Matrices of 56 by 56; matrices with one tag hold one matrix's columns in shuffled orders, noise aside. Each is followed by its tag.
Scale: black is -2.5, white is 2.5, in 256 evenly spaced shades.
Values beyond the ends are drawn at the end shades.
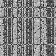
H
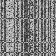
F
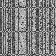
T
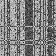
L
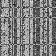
H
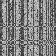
L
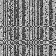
L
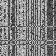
L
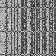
T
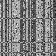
F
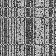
H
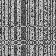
L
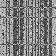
H
